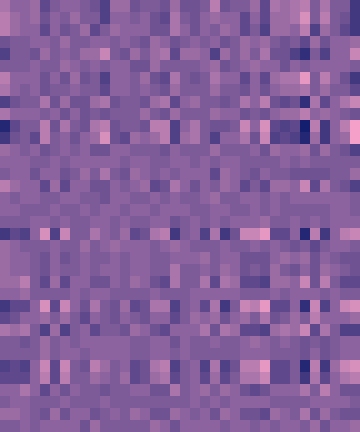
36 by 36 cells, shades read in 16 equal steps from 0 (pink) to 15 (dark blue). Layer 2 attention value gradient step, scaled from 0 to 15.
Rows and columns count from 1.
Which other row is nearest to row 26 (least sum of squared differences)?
20
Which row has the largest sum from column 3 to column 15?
28
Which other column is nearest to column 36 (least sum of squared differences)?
27
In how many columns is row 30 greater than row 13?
11
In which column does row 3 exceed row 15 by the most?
36
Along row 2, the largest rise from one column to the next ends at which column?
32
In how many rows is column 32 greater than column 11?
13
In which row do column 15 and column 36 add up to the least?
12
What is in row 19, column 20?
7
